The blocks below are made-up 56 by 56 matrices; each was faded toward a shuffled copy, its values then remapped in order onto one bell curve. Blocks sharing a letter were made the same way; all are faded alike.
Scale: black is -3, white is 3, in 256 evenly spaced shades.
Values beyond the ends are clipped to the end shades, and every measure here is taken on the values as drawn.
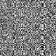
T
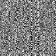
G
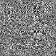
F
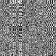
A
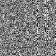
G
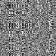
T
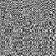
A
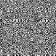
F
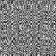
A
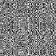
T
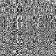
T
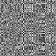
A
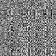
T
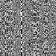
T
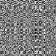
A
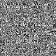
F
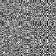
T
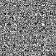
F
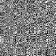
T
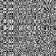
A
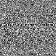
F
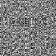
T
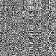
T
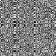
A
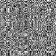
T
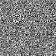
F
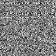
F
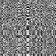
A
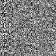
G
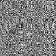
T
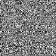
F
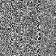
G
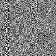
G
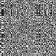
T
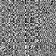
A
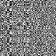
T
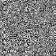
F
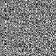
G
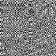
T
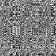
T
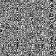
G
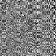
A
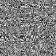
F
